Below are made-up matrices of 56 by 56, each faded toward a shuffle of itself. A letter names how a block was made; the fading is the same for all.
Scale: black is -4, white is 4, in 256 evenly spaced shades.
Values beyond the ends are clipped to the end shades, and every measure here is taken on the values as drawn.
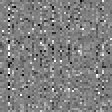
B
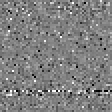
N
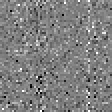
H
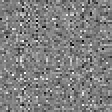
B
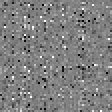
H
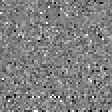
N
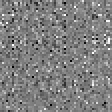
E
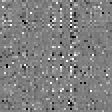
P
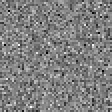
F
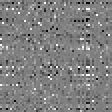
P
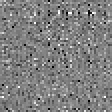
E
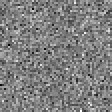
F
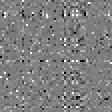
P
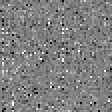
H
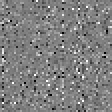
H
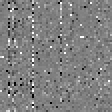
B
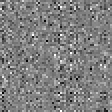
B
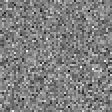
F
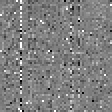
B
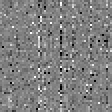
B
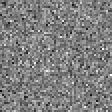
F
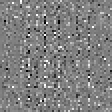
B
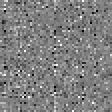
E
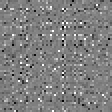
P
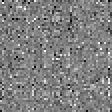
E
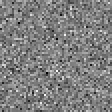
F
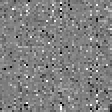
H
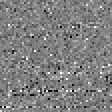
N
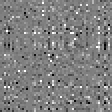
P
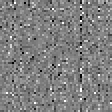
E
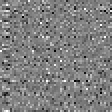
P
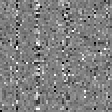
B
